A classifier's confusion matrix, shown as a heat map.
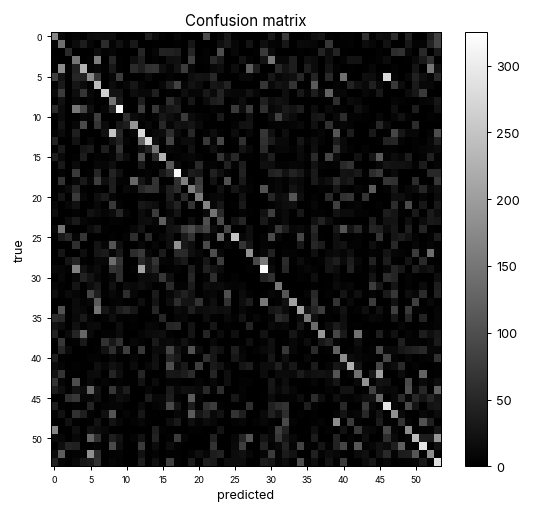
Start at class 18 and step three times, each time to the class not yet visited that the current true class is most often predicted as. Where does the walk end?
1
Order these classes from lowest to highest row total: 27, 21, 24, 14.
14, 21, 27, 24
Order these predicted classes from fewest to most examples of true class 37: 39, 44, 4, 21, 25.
44, 25, 21, 39, 4
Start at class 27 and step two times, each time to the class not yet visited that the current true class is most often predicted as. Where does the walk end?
5
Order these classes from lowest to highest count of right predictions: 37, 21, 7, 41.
21, 37, 41, 7
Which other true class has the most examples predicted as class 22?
27
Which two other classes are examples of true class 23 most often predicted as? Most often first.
15, 21
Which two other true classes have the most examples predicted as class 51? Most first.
42, 48
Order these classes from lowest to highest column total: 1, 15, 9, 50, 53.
15, 50, 9, 1, 53
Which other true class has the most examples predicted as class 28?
4
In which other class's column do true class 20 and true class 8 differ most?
33
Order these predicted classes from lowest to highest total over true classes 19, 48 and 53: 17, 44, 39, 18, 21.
18, 21, 17, 44, 39
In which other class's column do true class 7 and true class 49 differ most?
0
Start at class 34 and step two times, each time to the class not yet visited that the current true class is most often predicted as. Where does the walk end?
36
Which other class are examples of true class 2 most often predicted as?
23
